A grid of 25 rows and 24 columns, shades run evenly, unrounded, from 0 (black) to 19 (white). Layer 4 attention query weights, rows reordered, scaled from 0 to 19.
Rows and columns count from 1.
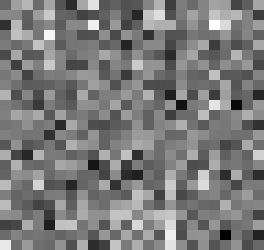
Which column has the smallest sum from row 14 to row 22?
5
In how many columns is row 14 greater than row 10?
13
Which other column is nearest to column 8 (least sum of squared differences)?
11
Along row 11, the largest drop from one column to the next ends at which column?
22
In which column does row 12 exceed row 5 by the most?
12
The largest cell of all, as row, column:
3, 20
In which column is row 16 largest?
24
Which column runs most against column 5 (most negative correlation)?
16
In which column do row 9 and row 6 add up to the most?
10
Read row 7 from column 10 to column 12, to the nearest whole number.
6 10 9
